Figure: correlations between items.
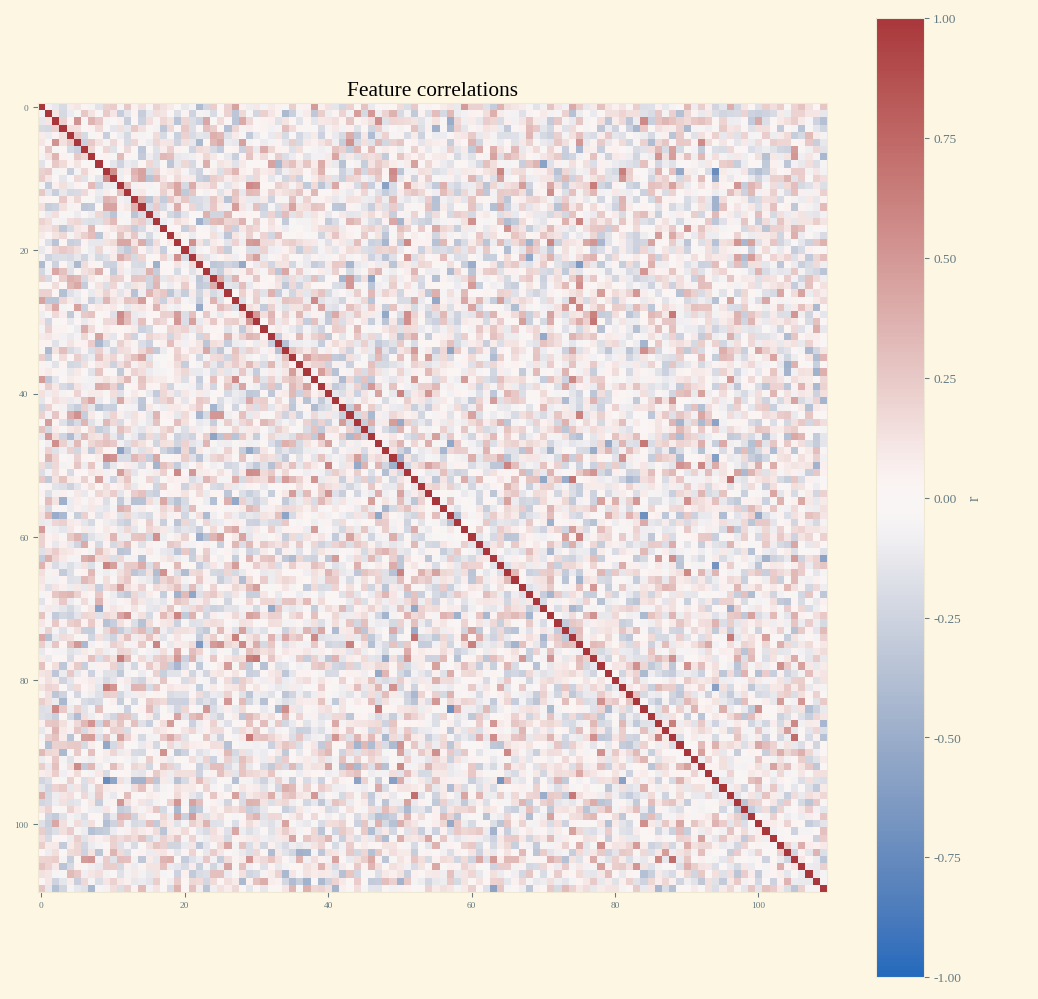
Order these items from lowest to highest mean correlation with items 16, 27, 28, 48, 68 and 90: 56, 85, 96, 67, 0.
85, 56, 67, 96, 0
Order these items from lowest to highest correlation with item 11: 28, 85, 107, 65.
107, 28, 65, 85
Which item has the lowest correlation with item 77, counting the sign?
48
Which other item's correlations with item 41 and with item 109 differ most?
63
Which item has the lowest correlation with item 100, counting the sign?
57
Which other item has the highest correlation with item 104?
87
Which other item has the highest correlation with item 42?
44
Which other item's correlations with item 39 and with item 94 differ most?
9
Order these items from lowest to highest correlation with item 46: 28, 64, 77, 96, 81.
96, 77, 64, 81, 28
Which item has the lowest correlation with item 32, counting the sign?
70
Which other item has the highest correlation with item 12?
71
